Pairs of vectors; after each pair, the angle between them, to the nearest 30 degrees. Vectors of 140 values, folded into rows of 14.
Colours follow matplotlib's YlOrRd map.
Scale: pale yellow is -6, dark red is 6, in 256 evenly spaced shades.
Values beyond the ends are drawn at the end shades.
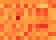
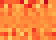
90 degrees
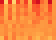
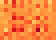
120 degrees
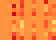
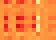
90 degrees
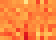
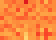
150 degrees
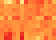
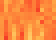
60 degrees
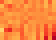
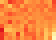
150 degrees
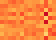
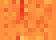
90 degrees
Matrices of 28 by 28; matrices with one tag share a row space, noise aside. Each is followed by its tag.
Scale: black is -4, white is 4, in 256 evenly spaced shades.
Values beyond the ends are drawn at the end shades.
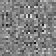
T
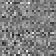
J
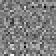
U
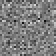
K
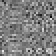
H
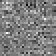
T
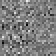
J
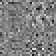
H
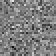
U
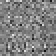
U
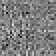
J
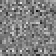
U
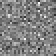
K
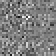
J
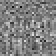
U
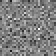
K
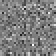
K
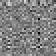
K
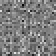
K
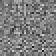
U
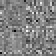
H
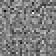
U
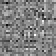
T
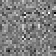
K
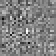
J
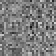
H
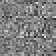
T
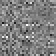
J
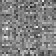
T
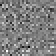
J
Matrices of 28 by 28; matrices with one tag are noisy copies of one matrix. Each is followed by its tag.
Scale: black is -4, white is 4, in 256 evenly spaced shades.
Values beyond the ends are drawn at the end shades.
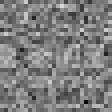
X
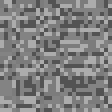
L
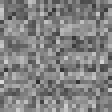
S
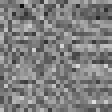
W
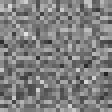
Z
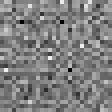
Z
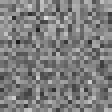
Z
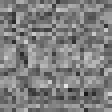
X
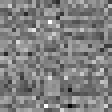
L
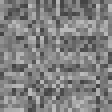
S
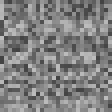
S
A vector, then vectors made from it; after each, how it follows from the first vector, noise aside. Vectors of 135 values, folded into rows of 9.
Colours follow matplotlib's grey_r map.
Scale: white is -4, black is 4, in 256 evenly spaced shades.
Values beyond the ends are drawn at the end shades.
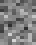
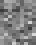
wrapped around, negated, partly zeroed.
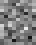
negated.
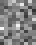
wrapped around.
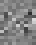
wrapped around, partly zeroed.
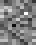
wrapped around, negated.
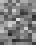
negated.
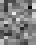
wrapped around.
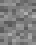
shrunk.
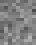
shrunk.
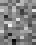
negated.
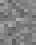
negated, shrunk.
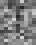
wrapped around, negated.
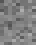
shrunk.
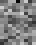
wrapped around.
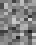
wrapped around.
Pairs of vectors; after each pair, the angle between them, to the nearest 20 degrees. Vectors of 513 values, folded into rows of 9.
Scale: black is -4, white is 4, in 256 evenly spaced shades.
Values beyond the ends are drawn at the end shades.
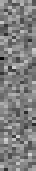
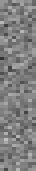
20 degrees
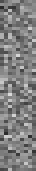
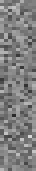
160 degrees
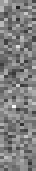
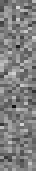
160 degrees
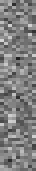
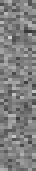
40 degrees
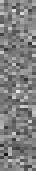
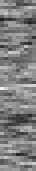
80 degrees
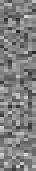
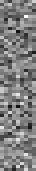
20 degrees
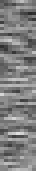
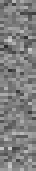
60 degrees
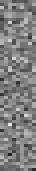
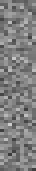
20 degrees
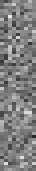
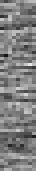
60 degrees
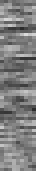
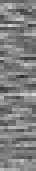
60 degrees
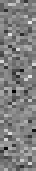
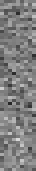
80 degrees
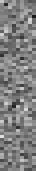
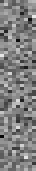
140 degrees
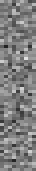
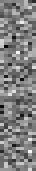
40 degrees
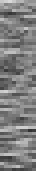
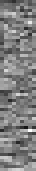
140 degrees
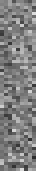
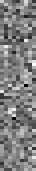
100 degrees
